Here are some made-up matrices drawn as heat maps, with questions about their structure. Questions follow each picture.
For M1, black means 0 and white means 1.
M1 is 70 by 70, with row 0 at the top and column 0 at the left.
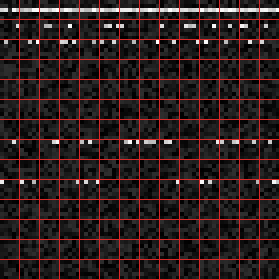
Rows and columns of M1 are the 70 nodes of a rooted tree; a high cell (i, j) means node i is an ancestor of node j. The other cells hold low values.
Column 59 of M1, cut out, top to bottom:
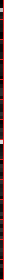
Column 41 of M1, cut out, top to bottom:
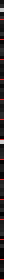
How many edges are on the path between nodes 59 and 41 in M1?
2
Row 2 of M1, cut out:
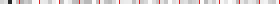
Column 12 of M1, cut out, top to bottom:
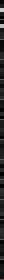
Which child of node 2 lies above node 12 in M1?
6
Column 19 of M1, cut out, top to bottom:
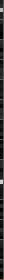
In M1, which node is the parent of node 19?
45
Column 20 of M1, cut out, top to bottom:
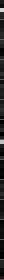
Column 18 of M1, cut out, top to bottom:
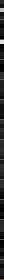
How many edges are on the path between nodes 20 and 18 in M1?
4
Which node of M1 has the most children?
35
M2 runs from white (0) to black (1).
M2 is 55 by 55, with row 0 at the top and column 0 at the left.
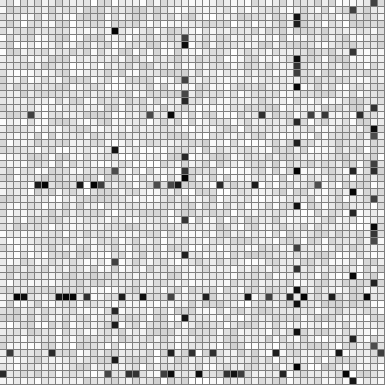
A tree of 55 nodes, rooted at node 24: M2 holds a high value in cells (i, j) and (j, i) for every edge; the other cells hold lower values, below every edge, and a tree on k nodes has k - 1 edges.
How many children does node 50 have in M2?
7
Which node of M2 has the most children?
42
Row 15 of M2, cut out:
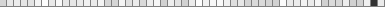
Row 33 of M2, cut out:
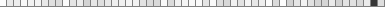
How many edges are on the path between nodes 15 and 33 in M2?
2
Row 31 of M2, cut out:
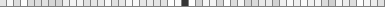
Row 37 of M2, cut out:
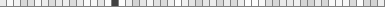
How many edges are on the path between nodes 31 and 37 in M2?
4
